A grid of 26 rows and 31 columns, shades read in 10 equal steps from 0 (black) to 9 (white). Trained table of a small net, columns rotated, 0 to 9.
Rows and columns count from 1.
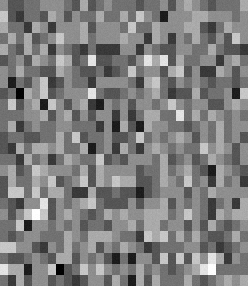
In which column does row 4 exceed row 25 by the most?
8
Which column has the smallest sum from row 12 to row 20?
18
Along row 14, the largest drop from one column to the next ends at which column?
12
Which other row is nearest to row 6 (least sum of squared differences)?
22
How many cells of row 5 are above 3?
18
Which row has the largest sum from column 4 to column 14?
20
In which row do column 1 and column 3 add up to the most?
25
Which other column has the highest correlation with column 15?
24
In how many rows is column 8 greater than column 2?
17
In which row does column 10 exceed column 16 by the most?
13
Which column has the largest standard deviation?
27
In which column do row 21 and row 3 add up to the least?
4
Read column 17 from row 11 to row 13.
2 3 4
